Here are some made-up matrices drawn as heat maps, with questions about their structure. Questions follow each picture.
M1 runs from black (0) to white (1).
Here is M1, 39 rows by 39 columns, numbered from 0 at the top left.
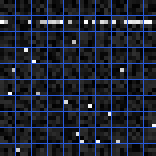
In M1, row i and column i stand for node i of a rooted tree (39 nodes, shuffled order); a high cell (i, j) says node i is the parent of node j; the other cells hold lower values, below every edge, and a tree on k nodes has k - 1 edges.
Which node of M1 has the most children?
5
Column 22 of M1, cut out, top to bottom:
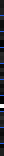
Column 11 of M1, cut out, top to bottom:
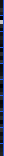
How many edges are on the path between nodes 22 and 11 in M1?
3
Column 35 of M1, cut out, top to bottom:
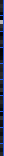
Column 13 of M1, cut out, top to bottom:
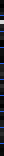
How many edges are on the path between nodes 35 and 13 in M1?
2
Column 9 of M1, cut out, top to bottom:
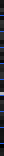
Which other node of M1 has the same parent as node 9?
2
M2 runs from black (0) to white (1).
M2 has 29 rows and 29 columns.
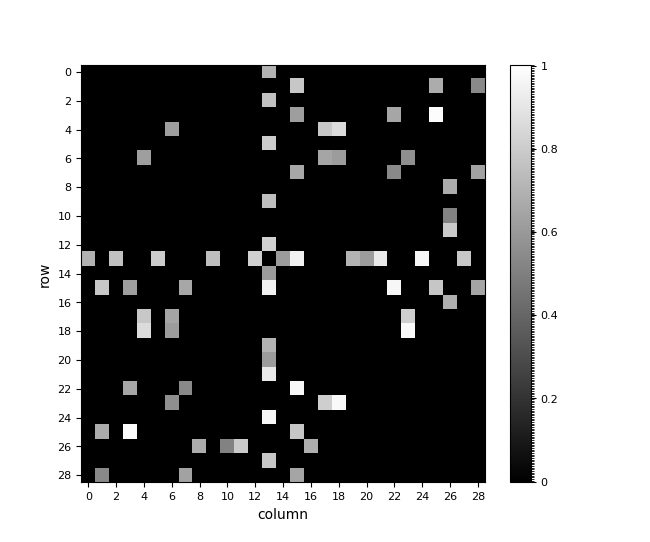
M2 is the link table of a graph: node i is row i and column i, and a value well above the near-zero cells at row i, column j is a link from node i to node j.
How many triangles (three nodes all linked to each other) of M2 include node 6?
4
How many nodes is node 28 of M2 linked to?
3
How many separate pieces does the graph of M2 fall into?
3
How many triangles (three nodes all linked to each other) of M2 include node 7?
2
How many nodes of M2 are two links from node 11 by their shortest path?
3
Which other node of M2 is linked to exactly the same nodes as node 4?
node 23
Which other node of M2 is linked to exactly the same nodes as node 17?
node 18
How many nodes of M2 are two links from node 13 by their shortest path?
6
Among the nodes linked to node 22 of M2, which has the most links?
node 15
